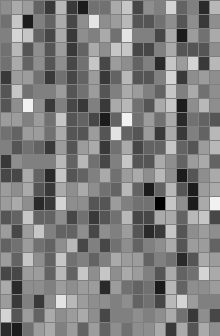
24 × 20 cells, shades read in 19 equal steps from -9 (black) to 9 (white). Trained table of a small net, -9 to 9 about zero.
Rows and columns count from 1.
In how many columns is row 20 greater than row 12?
12
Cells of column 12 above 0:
19
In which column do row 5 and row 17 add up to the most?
16
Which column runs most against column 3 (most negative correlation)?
9
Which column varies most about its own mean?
2
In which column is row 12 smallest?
1
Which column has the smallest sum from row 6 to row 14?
17
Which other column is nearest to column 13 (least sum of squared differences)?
14
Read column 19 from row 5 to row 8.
-5 2 -1 4
